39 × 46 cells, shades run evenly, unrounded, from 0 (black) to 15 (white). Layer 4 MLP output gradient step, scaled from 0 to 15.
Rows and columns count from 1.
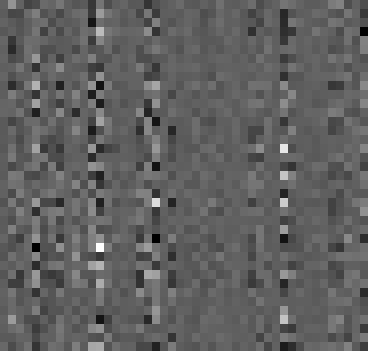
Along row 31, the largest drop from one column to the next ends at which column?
6
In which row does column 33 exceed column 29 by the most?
17
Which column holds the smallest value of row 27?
20
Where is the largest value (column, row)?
13, 28
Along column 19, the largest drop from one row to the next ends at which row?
29
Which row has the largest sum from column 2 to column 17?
30
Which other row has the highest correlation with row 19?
27
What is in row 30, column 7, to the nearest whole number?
7
